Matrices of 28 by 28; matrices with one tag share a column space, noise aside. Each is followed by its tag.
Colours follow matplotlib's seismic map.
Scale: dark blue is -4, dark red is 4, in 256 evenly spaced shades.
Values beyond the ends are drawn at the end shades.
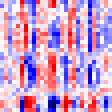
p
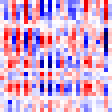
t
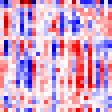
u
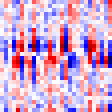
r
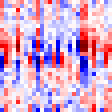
r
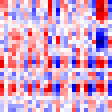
t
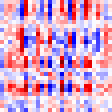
t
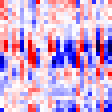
r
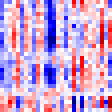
p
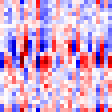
r
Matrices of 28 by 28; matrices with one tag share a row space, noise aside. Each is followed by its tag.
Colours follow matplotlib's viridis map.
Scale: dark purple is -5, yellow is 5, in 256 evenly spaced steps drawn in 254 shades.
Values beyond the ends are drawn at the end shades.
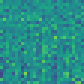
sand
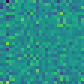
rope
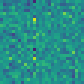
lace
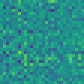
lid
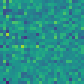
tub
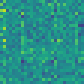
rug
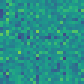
rope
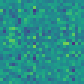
lace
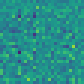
lace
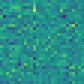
lace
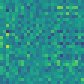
rope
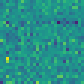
rope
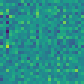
rope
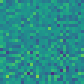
rope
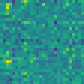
tub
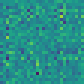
rope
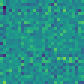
rug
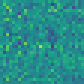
lid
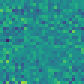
tub
